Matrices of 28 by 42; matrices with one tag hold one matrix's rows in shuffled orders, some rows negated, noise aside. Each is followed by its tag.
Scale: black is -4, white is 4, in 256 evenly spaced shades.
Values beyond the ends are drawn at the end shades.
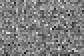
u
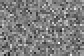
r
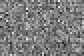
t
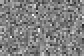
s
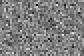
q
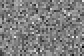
s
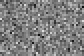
s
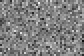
s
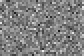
s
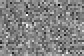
t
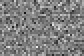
u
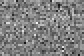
u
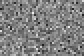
s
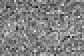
u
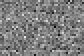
u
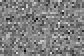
u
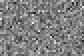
s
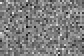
t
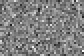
s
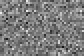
t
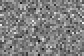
s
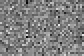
t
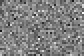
s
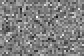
q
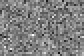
r
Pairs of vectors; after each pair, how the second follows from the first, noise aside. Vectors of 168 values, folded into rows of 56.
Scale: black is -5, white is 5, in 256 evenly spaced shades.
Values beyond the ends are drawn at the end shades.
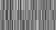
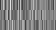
negated.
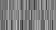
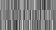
negated.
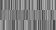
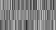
negated.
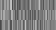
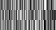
reversed, negated, scaled up.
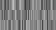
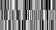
scaled up.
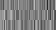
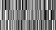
reversed, negated, scaled up.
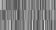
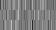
negated, partly zeroed.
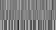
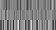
negated.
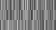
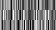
reversed, negated, scaled up.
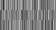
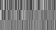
negated, partly zeroed.
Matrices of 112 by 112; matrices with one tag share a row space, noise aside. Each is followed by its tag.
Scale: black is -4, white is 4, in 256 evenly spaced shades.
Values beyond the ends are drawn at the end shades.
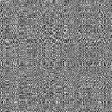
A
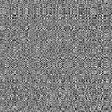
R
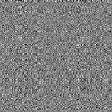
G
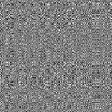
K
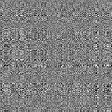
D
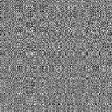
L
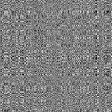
D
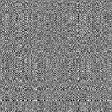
G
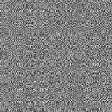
L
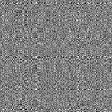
G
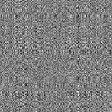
G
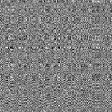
K
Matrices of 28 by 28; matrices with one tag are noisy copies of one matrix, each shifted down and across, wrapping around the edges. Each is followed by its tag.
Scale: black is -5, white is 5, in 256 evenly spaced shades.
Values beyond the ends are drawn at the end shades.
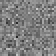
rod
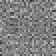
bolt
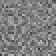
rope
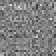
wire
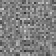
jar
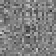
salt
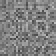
rod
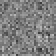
salt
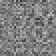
rod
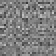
wire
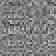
wire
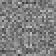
jar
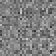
rod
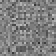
jar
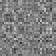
rod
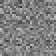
rope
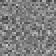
rope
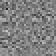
rope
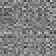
bolt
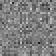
rod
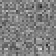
salt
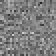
jar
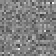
jar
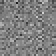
bolt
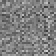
bolt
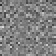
rope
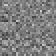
rope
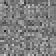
jar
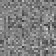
salt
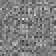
jar
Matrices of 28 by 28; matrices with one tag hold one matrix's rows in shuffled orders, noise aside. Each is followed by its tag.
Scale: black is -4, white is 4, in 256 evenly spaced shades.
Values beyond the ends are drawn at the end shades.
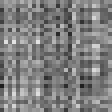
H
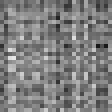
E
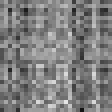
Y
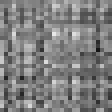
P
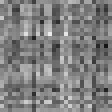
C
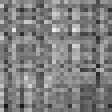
P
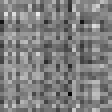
H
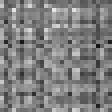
P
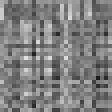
C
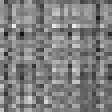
P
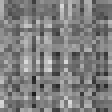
C
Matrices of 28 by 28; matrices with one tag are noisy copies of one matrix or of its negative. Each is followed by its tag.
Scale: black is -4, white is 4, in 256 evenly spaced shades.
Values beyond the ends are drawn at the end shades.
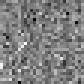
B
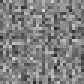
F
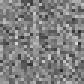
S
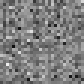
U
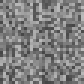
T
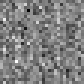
T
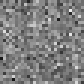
U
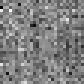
S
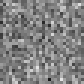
F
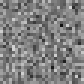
F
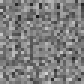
T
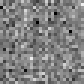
U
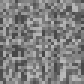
F
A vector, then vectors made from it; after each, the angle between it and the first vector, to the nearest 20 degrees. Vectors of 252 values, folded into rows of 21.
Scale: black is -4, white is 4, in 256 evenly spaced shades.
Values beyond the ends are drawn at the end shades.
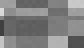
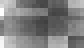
40 degrees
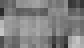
160 degrees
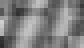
120 degrees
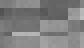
100 degrees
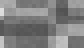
40 degrees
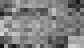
140 degrees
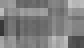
20 degrees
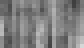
120 degrees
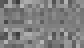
100 degrees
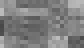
20 degrees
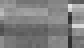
60 degrees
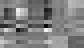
60 degrees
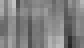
60 degrees
